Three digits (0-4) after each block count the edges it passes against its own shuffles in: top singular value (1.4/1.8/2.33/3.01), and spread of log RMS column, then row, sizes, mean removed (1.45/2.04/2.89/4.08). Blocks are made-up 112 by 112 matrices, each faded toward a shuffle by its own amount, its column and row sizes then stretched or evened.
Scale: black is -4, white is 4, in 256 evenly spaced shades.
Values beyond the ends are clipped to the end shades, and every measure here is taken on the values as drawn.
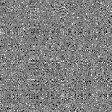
3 0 2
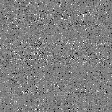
2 1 2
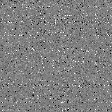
0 1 2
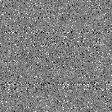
2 0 2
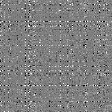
3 3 3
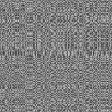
4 3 2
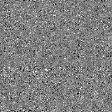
1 2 2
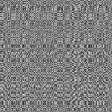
4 3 3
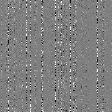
2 4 1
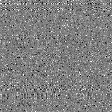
3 0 2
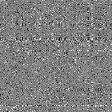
3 1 2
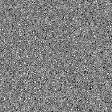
2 1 1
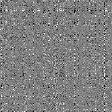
3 3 2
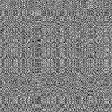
4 0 1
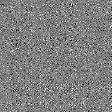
0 2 2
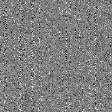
0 3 0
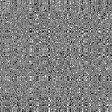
4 2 2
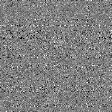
0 2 3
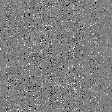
0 3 0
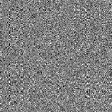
3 2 1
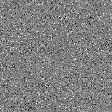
2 0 1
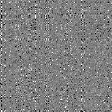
3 3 1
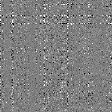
3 3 2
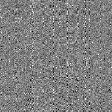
3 3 1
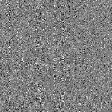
2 2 0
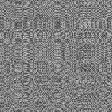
4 1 1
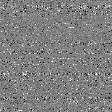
2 0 3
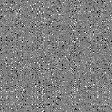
3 2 1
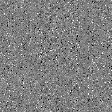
0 2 0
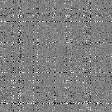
3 3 3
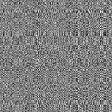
4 3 2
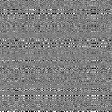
4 1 4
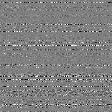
3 0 4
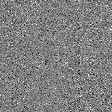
2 1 0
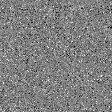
0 0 2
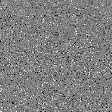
2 0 1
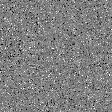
1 0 0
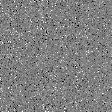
0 2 0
